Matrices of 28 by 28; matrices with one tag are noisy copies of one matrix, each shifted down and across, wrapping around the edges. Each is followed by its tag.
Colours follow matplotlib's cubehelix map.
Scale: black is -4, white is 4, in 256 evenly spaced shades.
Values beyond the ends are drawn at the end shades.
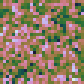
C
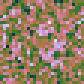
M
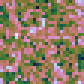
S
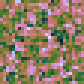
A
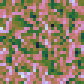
S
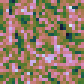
S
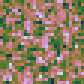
A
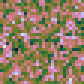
A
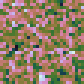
C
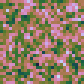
A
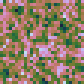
S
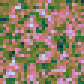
A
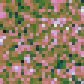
C
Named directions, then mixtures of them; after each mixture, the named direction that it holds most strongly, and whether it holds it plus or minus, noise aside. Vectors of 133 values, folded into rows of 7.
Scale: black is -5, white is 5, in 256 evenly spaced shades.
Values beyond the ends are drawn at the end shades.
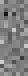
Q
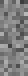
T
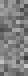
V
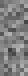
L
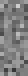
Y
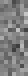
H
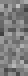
Y, plus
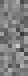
T, plus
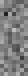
Q, plus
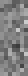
H, plus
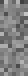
T, plus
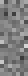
Q, plus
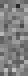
Y, minus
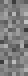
H, plus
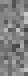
H, plus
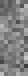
V, minus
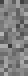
T, plus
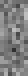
Y, minus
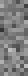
L, minus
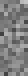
L, plus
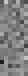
T, plus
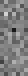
Q, minus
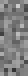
Y, plus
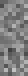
L, plus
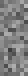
L, plus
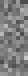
V, minus
